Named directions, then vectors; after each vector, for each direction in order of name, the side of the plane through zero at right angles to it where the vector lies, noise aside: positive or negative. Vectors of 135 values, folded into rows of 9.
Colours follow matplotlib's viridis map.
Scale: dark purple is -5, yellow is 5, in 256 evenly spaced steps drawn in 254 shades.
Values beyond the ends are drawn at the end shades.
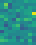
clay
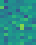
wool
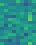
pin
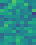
negative, negative, negative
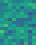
negative, negative, negative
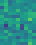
positive, positive, negative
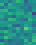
negative, positive, negative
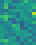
positive, negative, negative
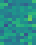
positive, positive, positive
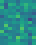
negative, negative, positive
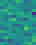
negative, positive, negative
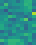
positive, negative, positive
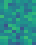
positive, positive, negative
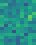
positive, positive, positive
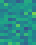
positive, negative, positive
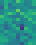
positive, positive, negative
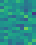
negative, positive, negative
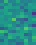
negative, positive, negative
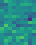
negative, negative, negative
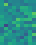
positive, positive, positive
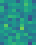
negative, negative, positive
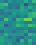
positive, positive, positive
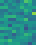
positive, negative, positive
